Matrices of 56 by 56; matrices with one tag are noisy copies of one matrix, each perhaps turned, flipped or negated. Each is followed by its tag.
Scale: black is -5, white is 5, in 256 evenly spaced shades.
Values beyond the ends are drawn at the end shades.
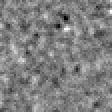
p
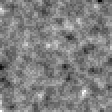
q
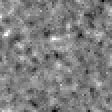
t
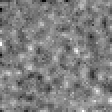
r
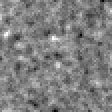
t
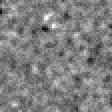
p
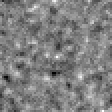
t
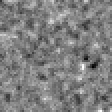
p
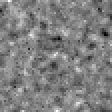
t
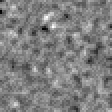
p
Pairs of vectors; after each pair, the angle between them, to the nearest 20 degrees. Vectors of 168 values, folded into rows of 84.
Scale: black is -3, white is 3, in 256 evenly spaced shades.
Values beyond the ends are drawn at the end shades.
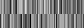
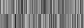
100 degrees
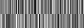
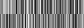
60 degrees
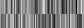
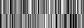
120 degrees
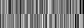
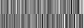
140 degrees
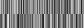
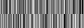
80 degrees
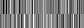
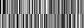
80 degrees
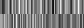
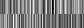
40 degrees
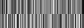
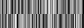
40 degrees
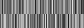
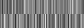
40 degrees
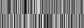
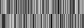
60 degrees
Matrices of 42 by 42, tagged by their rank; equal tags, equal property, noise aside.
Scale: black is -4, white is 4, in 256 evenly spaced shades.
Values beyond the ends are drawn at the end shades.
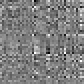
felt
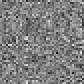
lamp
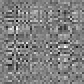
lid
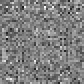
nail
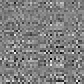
felt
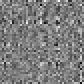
lamp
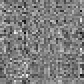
lamp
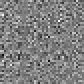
nail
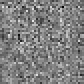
nail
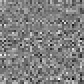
lamp
